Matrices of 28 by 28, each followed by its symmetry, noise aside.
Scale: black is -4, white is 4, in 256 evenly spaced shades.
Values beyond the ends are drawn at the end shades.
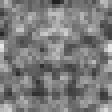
mirrored left to right.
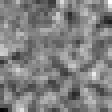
antisymmetric.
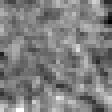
antisymmetric.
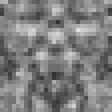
mirrored left to right.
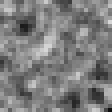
symmetric.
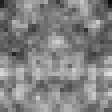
mirrored left to right.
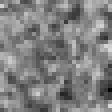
no symmetry.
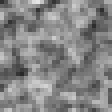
no symmetry.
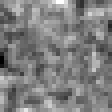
antisymmetric.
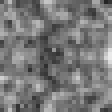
mirrored top to bottom.
